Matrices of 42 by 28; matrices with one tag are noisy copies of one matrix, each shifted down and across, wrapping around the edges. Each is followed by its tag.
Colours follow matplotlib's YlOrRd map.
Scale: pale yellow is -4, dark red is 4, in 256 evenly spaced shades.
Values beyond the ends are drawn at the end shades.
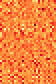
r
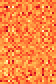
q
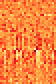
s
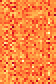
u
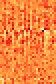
s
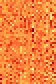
u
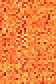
u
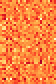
q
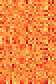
q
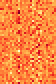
u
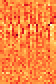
s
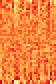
s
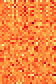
r
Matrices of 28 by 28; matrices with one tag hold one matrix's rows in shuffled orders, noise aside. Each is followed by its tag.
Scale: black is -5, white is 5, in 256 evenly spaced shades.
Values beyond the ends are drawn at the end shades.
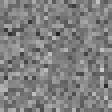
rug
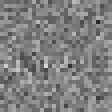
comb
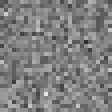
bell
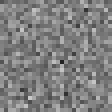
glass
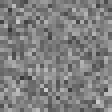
comb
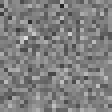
glass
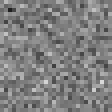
rug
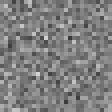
comb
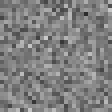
bell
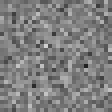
bell
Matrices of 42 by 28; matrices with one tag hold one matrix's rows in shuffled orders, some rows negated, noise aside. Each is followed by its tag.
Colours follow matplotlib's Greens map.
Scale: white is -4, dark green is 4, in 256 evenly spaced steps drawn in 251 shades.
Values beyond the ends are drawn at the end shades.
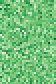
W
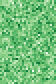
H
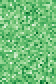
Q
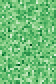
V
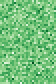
H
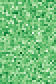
H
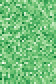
W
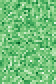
V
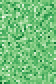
W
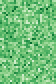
Q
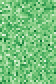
W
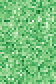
H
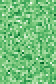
V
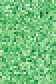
Q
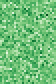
Q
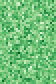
V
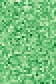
V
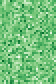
V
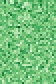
V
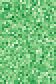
H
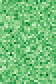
Q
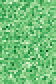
Q
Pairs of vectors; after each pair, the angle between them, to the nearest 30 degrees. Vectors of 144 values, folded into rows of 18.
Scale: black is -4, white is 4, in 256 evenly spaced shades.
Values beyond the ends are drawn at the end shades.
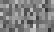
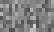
30 degrees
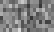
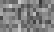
30 degrees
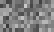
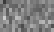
90 degrees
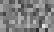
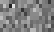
90 degrees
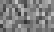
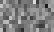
90 degrees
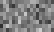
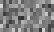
120 degrees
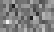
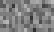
60 degrees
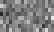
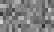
30 degrees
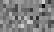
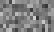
60 degrees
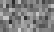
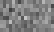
150 degrees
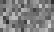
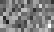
30 degrees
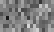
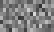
90 degrees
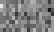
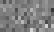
60 degrees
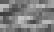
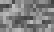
150 degrees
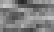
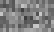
120 degrees
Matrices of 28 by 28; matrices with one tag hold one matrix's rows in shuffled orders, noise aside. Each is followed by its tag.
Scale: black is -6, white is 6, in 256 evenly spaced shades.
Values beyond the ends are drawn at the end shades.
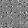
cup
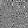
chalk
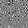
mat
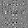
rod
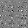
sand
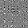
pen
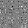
sand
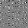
mat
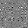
sand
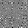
sand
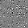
chalk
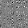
chalk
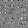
sand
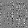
chalk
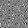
mat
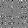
sand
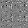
cup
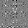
rod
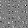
mat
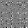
cup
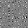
mat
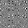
mat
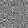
pen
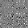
chalk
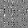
pen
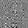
rod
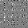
pen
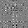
rod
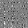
pen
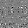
sand
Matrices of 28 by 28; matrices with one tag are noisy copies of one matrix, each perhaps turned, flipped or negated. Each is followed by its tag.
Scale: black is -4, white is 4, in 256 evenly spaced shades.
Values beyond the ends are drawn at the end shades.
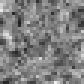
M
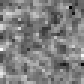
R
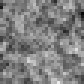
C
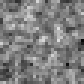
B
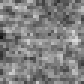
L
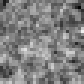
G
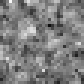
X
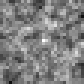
B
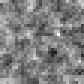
X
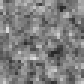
X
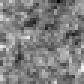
C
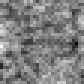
L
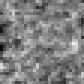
L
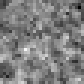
G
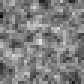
B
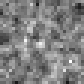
B
